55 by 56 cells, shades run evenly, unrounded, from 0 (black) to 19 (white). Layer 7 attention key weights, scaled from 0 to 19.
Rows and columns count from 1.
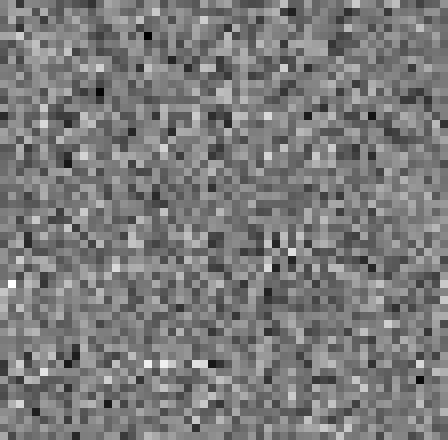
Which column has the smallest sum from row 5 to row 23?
13
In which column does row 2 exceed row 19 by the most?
4
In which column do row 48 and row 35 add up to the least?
53
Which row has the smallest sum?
32
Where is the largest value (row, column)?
36, 2
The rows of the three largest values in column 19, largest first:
46, 9, 55
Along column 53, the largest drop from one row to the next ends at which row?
48
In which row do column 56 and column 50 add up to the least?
33
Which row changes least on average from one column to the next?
26
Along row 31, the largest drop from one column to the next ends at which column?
35
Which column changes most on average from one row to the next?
3
